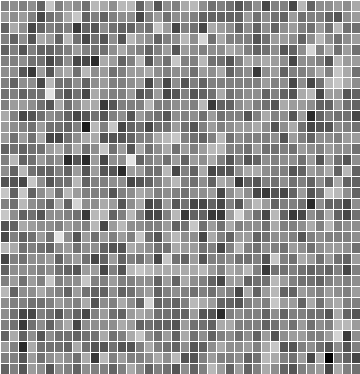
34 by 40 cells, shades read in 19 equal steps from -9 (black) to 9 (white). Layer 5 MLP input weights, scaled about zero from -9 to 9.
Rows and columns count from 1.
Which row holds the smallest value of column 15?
17
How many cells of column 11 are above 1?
10
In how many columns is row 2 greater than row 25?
13
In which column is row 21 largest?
22
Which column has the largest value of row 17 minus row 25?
9
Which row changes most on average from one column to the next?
20
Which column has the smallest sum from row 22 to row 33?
3
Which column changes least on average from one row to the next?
36
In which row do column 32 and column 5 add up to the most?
4
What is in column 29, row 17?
-3
